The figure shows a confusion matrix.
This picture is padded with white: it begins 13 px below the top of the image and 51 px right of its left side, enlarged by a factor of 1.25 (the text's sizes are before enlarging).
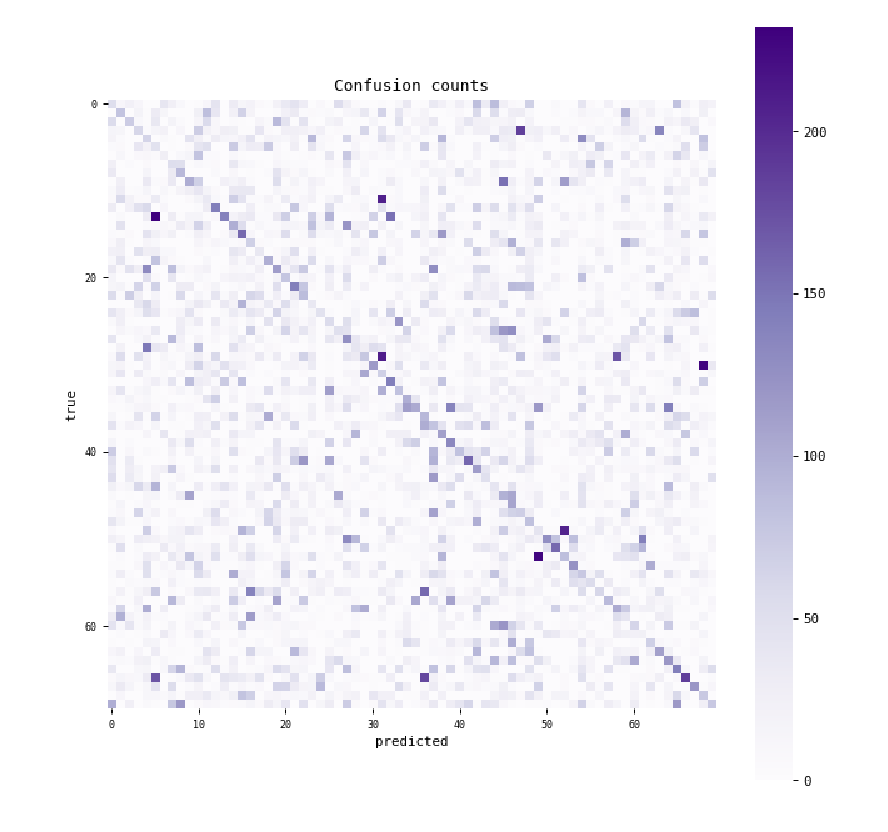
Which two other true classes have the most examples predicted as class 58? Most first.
29, 59
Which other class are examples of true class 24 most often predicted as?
67
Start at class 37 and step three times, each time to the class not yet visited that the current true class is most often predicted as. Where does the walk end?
5
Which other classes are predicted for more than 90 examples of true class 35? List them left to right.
34, 39, 49, 64
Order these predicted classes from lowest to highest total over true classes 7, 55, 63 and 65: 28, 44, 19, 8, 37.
28, 44, 19, 37, 8
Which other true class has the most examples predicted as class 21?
63
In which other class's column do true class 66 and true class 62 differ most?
36
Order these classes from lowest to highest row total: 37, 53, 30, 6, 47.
6, 53, 47, 30, 37
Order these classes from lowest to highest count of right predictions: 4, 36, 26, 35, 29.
26, 4, 29, 36, 35
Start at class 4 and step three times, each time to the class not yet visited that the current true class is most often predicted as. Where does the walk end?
27
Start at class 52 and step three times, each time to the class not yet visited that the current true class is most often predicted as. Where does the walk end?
38
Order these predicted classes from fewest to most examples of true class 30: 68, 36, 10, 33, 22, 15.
22, 15, 36, 33, 10, 68
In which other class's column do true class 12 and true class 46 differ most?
60
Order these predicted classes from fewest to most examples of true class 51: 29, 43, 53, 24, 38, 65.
24, 65, 38, 43, 53, 29
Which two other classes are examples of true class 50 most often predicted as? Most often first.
61, 27
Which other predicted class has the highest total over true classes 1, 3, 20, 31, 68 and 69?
47
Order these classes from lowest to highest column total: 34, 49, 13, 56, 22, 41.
13, 56, 34, 41, 22, 49
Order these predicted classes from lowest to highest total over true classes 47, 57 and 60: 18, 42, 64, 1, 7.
1, 42, 18, 64, 7
